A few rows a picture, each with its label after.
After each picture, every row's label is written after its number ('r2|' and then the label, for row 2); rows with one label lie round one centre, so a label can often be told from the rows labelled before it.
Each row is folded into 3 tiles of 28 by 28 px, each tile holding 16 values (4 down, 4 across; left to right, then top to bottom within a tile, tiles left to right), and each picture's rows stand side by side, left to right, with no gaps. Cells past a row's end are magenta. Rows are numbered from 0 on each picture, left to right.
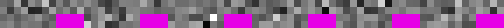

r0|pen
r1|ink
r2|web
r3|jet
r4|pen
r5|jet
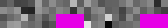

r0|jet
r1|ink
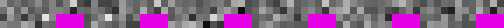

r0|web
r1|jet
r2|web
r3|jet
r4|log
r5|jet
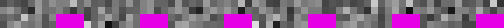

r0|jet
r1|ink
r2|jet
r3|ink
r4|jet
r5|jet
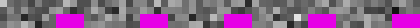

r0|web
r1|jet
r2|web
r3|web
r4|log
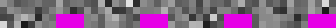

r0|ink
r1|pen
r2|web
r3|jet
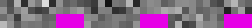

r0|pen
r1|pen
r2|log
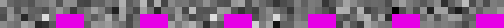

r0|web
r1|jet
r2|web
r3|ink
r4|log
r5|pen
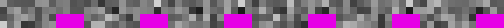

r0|ink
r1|jet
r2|jet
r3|jet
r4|jet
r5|log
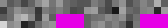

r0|ink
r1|jet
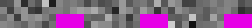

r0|pen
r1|jet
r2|ink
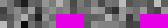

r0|ink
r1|jet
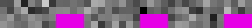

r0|pen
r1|log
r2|jet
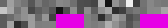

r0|log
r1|pen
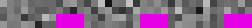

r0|web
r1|pen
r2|jet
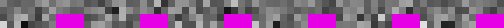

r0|ink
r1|jet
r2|log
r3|ink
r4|web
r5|ink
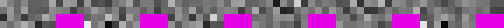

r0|web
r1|ink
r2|web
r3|pen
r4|pen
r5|ink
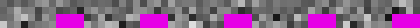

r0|ink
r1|web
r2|web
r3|web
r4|log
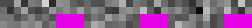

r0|pen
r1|jet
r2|jet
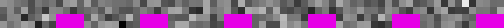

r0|web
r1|web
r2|jet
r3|log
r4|web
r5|pen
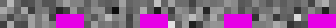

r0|log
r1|jet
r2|ink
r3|web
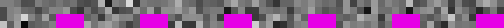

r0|ink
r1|pen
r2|log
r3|ink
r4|jet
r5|log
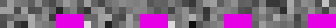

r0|log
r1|ink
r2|ink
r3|jet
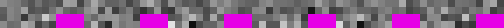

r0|web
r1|log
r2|ink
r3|log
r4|ink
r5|web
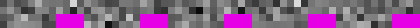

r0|jet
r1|ink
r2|jet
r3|pen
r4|web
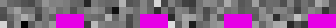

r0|ink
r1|jet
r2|ink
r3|web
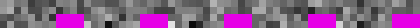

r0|log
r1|ink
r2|ink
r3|log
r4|ink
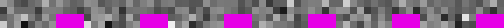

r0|ink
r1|ink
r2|ink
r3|jet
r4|log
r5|web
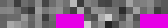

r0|jet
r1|ink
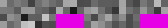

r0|web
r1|jet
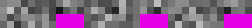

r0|log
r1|jet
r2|log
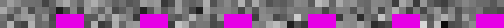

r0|log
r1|log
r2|jet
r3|web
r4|web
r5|ink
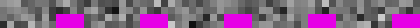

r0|log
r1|jet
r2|ink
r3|jet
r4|web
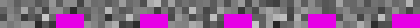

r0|web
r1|web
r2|web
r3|ink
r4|web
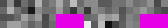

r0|jet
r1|ink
